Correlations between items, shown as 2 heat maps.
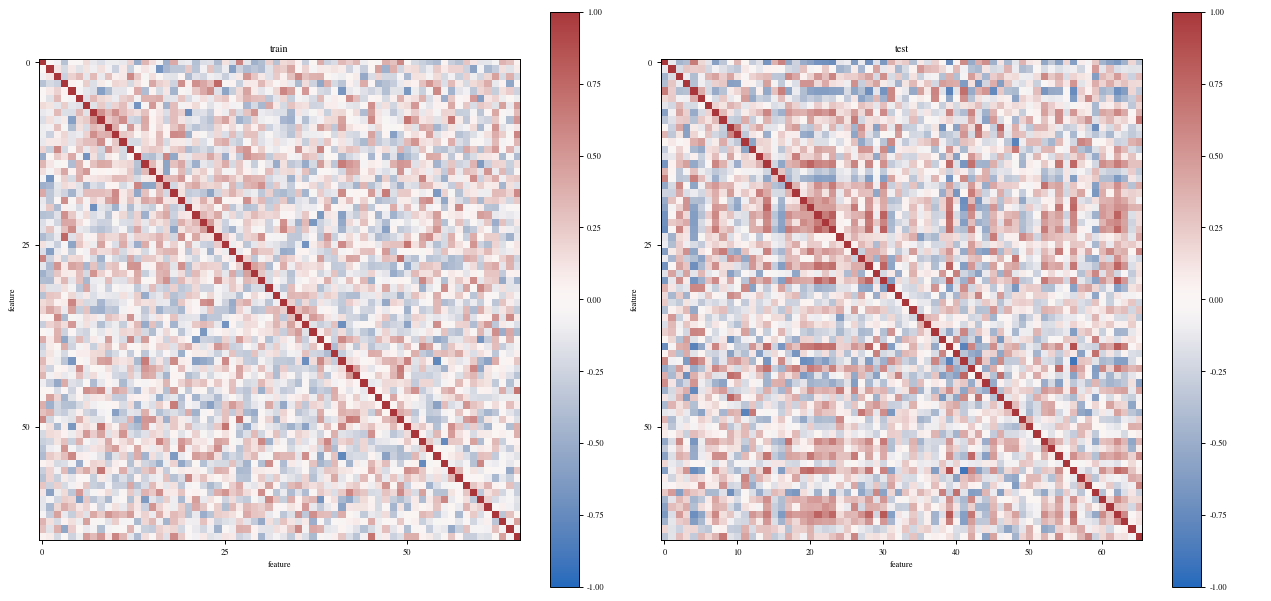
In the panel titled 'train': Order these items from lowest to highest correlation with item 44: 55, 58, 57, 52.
55, 58, 52, 57
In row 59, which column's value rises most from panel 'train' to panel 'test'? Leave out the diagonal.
1
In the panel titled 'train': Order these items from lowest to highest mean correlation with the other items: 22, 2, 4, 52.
4, 22, 2, 52
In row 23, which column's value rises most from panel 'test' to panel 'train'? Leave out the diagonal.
4
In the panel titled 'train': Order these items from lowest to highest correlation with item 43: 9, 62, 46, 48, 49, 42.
62, 9, 46, 48, 42, 49
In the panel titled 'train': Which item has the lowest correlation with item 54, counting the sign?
41
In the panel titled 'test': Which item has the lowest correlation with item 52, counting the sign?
4
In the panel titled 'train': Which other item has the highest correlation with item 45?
65
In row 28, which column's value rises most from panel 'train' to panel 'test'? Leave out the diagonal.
56
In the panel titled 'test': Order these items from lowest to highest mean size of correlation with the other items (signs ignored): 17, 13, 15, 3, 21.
15, 13, 3, 17, 21
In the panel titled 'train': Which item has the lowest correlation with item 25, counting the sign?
36
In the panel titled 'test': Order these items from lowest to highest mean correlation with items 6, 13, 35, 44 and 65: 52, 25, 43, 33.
33, 52, 25, 43
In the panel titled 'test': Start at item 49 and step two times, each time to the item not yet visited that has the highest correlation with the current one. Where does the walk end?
45
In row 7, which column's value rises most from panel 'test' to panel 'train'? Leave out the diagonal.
10
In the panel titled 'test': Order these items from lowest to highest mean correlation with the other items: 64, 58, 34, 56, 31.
31, 64, 58, 34, 56
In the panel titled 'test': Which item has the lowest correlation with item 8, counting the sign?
44
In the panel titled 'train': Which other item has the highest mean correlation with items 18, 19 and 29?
10
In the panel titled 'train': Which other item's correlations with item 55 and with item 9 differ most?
52
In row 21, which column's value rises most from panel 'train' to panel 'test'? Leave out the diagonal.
14
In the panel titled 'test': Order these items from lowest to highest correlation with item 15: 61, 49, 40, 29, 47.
61, 47, 29, 49, 40
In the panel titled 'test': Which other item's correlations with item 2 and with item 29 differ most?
59
